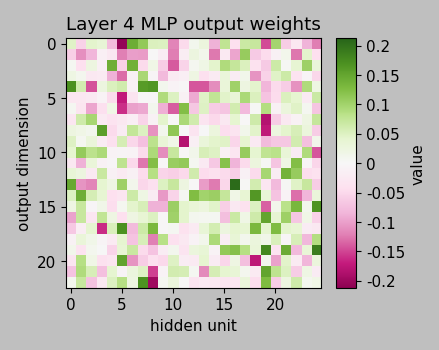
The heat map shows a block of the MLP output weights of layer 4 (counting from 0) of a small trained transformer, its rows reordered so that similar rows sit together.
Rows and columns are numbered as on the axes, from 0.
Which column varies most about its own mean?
19
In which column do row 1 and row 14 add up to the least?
22
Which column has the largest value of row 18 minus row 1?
14
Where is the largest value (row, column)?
13, 16
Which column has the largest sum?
21
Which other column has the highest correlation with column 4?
23
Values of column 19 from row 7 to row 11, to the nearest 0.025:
-0.175 -0.175 -0.075 0.075 0
